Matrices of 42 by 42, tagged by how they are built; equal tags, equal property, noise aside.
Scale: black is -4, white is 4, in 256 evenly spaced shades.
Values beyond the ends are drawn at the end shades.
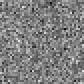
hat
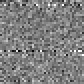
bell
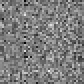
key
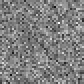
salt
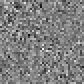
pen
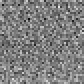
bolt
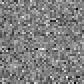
bell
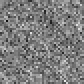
salt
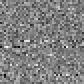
bell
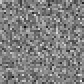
bolt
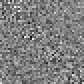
pen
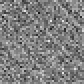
salt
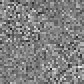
pen
